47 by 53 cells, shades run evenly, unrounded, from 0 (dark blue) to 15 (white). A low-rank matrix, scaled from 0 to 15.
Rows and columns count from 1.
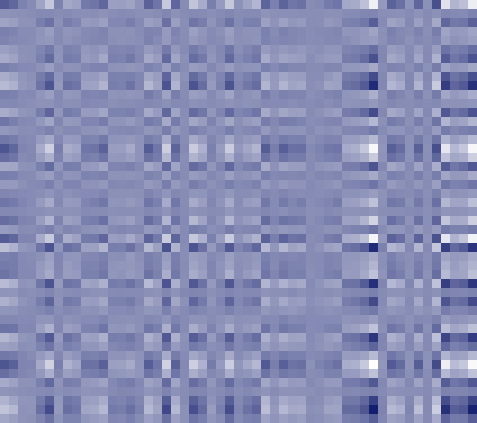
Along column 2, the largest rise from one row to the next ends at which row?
28
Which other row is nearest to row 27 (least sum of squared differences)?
1
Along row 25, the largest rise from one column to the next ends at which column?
50
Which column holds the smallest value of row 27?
49
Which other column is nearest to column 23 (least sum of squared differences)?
40
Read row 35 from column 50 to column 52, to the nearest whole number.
6 7 7
